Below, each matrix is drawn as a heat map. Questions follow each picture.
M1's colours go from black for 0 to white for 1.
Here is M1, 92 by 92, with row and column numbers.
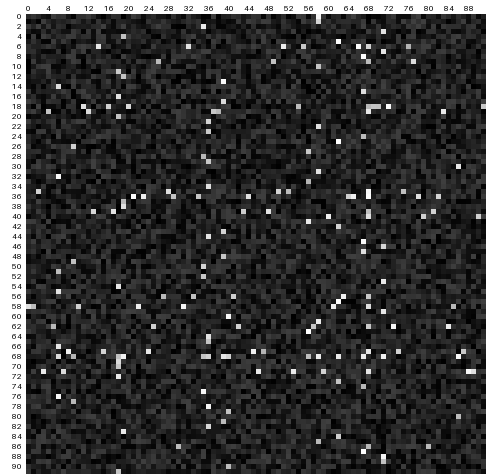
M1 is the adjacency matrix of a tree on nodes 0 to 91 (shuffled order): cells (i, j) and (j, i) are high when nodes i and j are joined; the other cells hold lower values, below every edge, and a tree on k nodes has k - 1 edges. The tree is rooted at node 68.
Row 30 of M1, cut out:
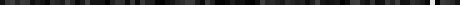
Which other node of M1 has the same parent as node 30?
80
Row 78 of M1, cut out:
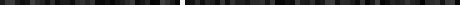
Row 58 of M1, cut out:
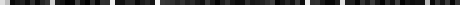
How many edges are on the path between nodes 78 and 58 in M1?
3
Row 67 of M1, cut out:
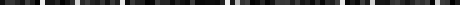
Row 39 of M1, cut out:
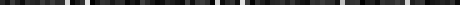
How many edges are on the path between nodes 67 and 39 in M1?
2
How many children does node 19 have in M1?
5
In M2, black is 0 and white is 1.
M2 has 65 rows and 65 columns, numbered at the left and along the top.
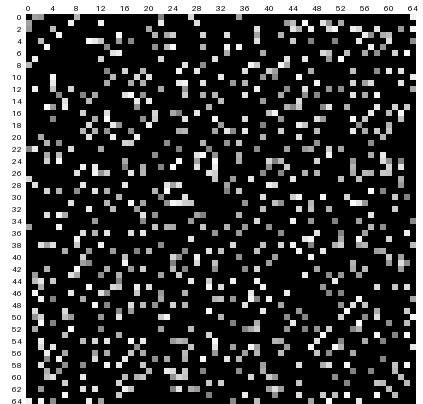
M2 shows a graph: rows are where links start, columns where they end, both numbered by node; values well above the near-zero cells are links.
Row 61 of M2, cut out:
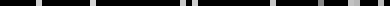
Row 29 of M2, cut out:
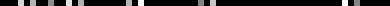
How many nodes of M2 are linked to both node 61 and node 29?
1
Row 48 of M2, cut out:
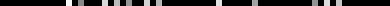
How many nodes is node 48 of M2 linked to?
12
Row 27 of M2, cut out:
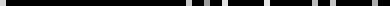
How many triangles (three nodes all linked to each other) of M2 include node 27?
6
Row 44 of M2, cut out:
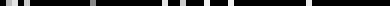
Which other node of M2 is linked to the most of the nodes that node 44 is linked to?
node 55
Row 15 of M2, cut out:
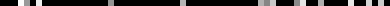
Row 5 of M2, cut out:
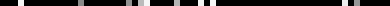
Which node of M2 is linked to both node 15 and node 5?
node 3
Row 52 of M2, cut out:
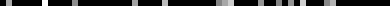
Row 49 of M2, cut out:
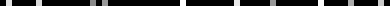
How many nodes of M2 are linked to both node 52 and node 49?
1
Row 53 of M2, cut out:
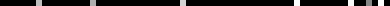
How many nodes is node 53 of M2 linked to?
7
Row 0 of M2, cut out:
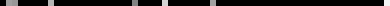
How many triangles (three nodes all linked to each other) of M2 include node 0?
2
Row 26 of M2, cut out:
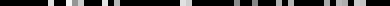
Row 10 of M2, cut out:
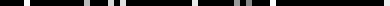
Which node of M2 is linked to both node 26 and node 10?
node 39
